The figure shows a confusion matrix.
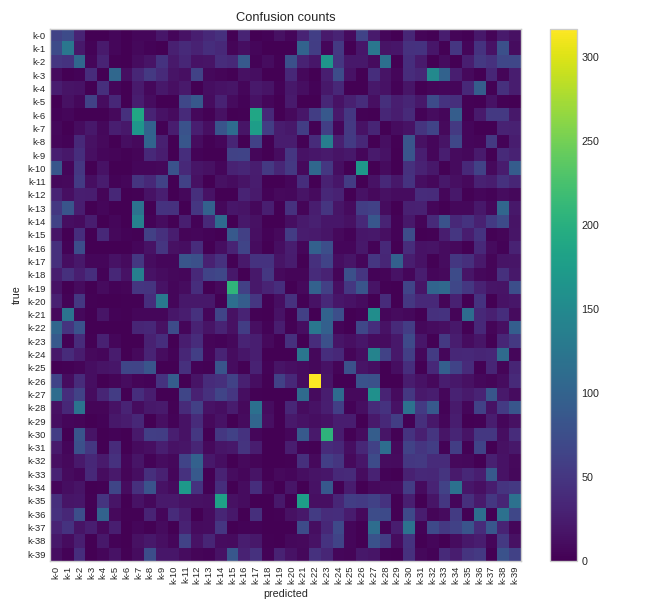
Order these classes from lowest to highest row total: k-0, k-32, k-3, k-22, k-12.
k-12, k-0, k-32, k-3, k-22
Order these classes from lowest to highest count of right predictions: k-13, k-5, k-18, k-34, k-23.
k-5, k-18, k-23, k-13, k-34
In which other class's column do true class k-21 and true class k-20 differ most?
k-27
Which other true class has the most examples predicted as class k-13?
k-18
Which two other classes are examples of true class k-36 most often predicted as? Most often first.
k-38, k-4
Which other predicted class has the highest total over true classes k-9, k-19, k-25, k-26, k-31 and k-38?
k-22
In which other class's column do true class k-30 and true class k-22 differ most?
k-23
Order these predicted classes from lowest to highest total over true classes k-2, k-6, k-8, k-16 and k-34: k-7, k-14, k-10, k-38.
k-10, k-14, k-38, k-7
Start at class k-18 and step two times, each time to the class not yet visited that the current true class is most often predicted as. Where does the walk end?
k-17
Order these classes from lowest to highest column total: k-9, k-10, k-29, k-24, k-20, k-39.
k-29, k-10, k-20, k-9, k-24, k-39
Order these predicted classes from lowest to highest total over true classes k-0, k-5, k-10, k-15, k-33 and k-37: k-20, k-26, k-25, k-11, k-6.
k-6, k-25, k-20, k-11, k-26
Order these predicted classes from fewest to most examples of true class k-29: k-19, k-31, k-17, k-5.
k-19, k-5, k-31, k-17
